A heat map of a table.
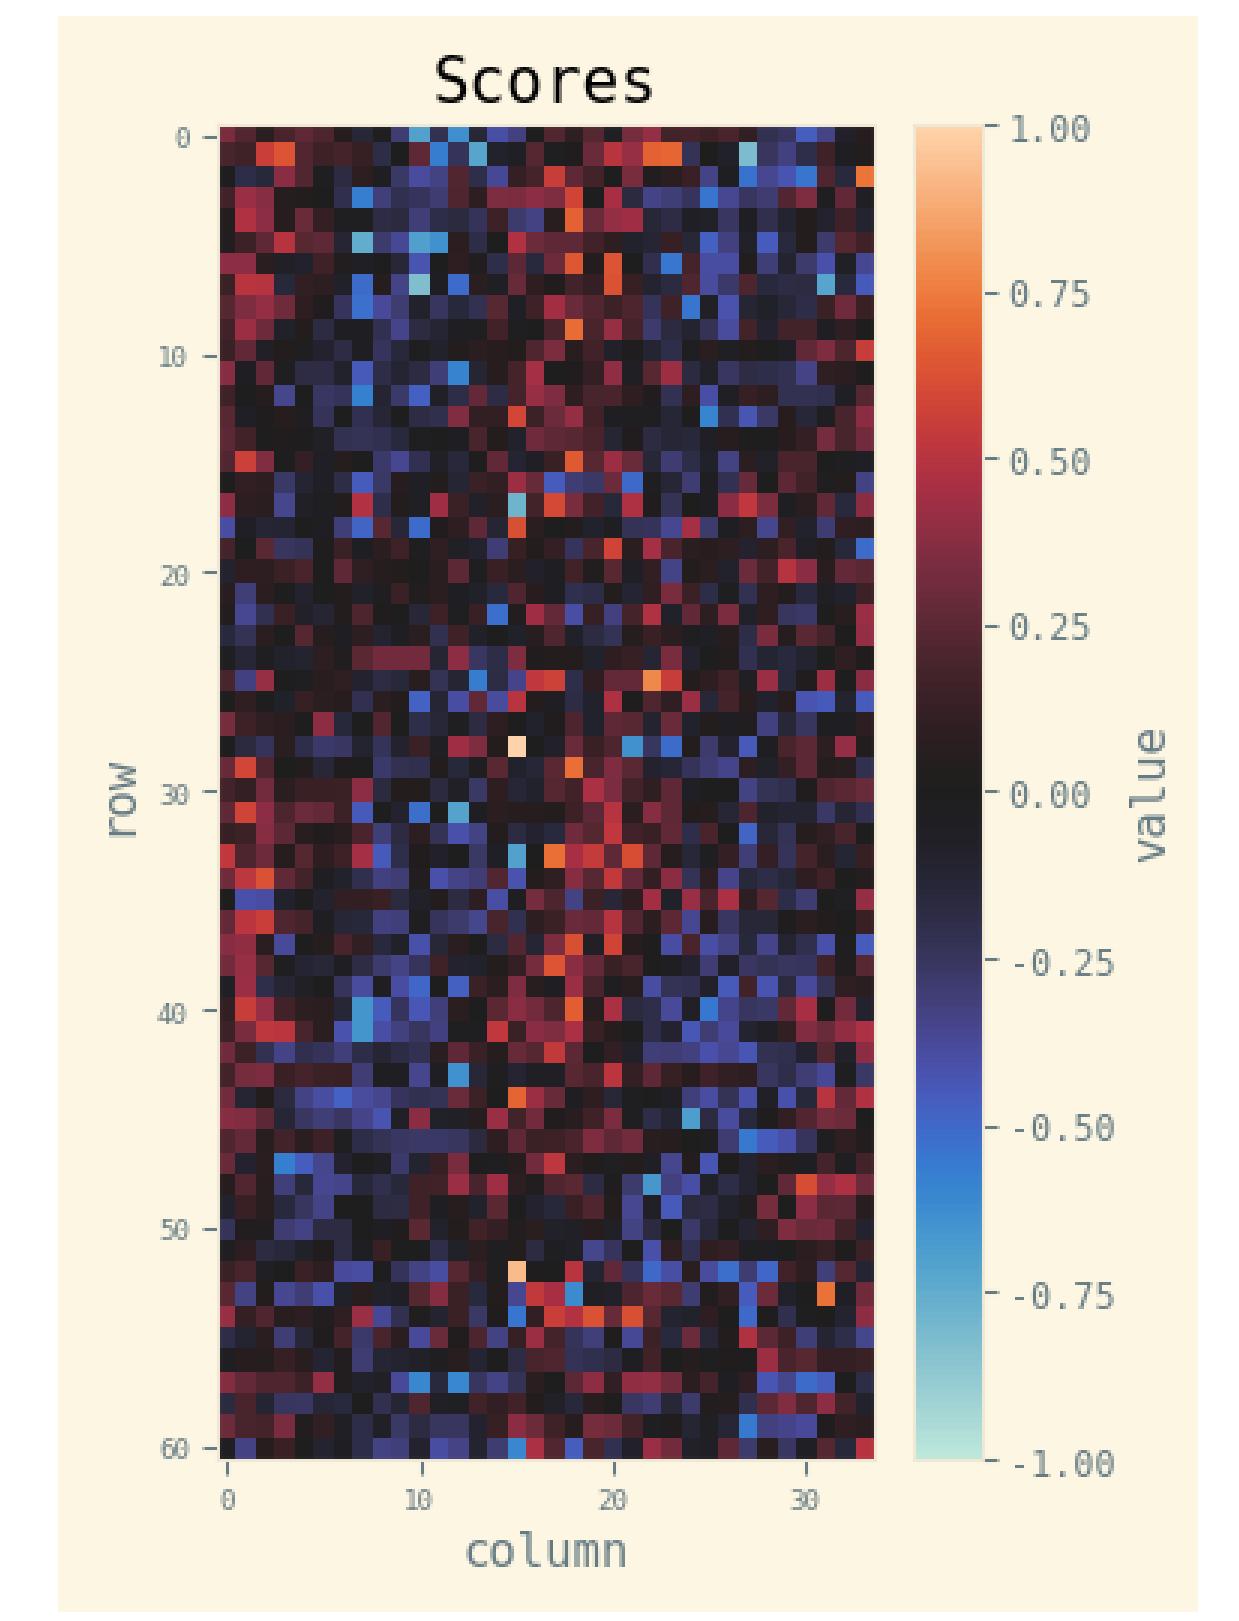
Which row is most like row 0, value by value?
57
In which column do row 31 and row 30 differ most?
7
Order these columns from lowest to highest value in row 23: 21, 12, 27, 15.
27, 15, 21, 12
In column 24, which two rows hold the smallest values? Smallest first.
45, 8
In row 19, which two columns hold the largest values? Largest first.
20, 22
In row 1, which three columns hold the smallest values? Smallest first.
27, 13, 11
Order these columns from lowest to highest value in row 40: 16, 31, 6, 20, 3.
6, 31, 3, 16, 20
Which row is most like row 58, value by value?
50
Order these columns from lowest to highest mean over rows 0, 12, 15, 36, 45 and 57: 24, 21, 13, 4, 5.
24, 13, 5, 4, 21
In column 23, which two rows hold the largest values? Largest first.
1, 25
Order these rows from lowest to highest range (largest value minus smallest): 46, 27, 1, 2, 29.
27, 46, 29, 2, 1
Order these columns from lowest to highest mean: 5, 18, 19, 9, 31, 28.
9, 28, 5, 31, 19, 18
